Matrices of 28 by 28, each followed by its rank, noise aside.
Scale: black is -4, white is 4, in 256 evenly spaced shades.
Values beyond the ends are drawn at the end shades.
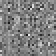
six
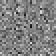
six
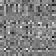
four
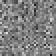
six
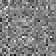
five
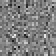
five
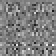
four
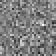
six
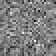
six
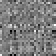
three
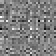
three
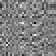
four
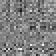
three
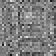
four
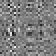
three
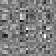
three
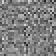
six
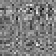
four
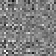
four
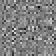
four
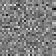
five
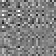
three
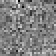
six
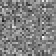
six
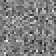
six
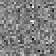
six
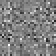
three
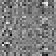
four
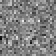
six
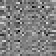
four
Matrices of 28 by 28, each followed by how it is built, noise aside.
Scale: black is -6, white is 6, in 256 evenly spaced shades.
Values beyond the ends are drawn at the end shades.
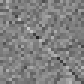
diagonal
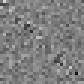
banded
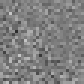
lower triangular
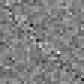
banded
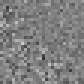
lower triangular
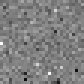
sparse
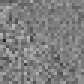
lower triangular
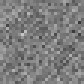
Hankel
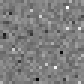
sparse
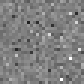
sparse
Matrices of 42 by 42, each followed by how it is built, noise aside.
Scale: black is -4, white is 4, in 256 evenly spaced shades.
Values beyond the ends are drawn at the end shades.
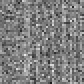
blocks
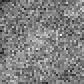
smooth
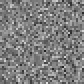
repeating rows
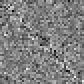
banded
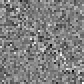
banded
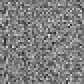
repeating rows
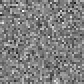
noise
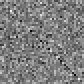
diagonal
